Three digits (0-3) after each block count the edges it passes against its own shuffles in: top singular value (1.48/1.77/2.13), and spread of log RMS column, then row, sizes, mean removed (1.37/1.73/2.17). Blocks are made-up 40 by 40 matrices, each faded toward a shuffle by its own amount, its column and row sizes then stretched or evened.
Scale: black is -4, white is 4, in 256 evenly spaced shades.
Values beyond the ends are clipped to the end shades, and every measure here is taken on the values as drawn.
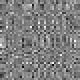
3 2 2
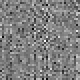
2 2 1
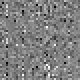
1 3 1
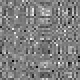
3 1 1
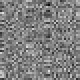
2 2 0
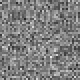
2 0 0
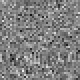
1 0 0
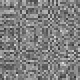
3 0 0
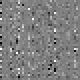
0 3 0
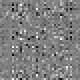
2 3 2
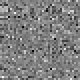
1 0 2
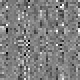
3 3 1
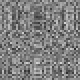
3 1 2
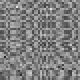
3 0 0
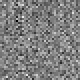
2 2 0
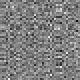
3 1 0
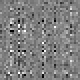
3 3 2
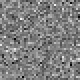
0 0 0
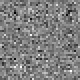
0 1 1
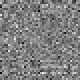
2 0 1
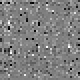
1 2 1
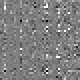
1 3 1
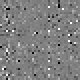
1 2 1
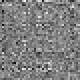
2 1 2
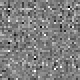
1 1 1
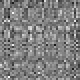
3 2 1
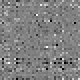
2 1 2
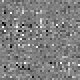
0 1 3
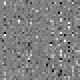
1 3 0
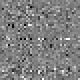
0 2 2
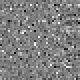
1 0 1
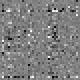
2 3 2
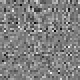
2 0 2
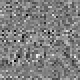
1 0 3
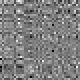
3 2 2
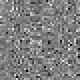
2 1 0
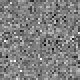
0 0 0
